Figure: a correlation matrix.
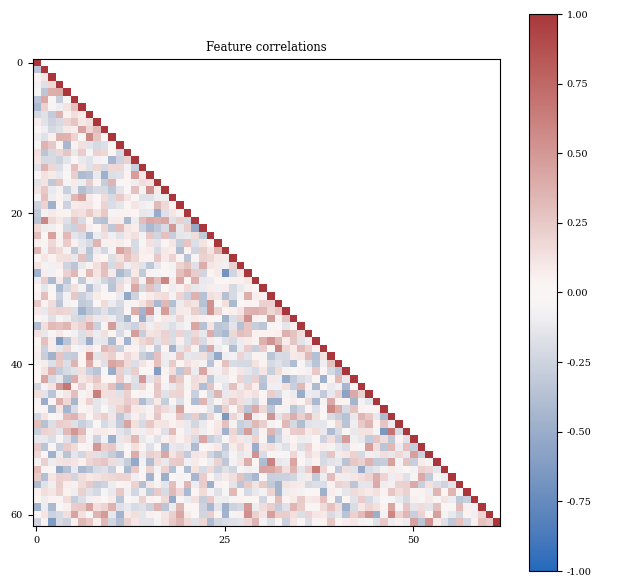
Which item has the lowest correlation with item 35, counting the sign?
44
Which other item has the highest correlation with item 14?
42
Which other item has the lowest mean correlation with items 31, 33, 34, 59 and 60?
25
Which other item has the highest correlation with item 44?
8
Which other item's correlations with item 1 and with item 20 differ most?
21
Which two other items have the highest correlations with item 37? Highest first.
54, 31
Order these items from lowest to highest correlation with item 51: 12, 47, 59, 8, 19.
19, 12, 59, 47, 8
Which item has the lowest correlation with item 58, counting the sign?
18
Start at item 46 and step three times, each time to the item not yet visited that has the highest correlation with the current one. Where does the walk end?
10
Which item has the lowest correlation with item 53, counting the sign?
13
